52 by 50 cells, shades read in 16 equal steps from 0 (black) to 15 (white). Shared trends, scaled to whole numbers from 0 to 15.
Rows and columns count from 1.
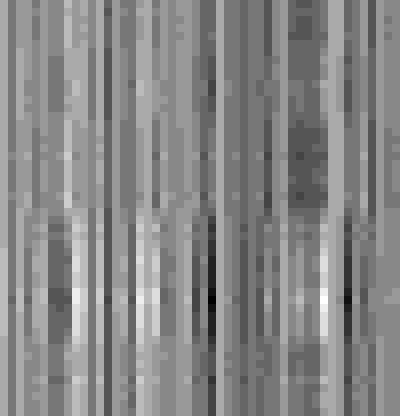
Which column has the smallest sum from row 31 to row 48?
27
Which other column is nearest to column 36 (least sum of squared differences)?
24
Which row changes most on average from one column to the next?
38
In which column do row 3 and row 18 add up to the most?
9
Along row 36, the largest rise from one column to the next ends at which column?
28
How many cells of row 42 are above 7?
28
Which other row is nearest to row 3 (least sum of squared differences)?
23
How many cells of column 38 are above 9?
3
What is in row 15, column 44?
6
